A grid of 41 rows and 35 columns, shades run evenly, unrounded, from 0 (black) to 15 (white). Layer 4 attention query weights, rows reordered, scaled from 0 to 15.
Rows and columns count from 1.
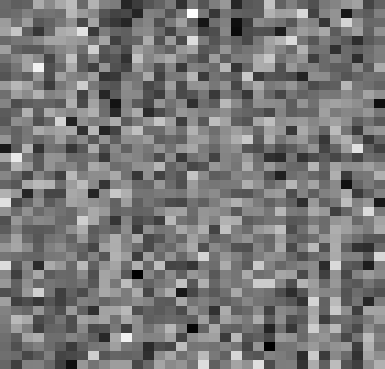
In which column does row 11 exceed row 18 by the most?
4
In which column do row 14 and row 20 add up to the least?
17
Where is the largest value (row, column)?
2, 18
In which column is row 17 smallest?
1
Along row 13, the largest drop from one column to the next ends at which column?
14
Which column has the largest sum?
31
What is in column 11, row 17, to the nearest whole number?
8
